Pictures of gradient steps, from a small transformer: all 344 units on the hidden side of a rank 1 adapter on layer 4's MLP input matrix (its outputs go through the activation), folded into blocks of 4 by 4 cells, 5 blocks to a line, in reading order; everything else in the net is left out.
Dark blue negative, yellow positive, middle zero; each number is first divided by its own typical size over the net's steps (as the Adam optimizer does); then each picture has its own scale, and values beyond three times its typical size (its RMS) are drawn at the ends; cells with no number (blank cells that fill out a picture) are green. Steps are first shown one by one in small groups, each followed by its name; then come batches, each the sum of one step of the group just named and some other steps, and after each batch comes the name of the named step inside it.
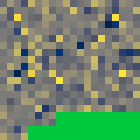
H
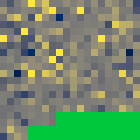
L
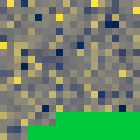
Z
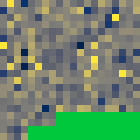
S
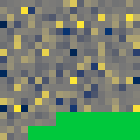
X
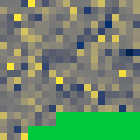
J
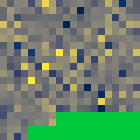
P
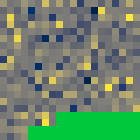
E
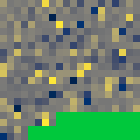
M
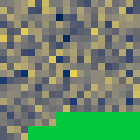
L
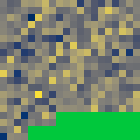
L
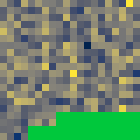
P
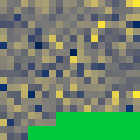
X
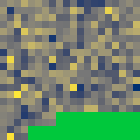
H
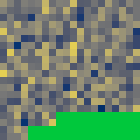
P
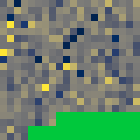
Z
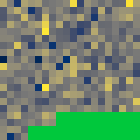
E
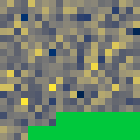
H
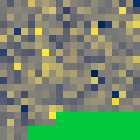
L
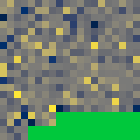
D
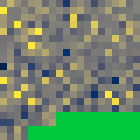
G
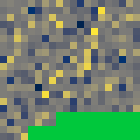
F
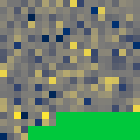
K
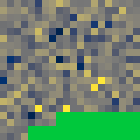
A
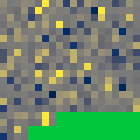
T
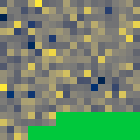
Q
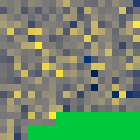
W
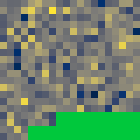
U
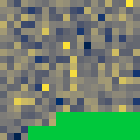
A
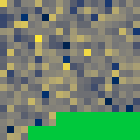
Q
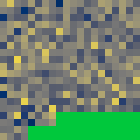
D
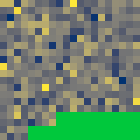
D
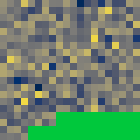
F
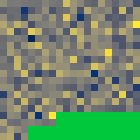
W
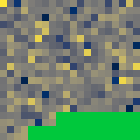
A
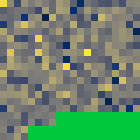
F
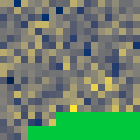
D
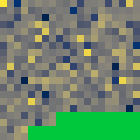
F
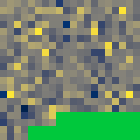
G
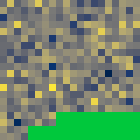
Q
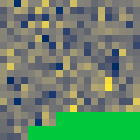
T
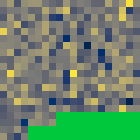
U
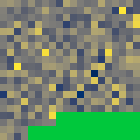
W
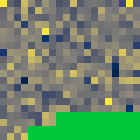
T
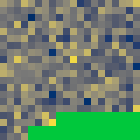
K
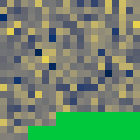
Q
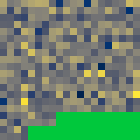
U
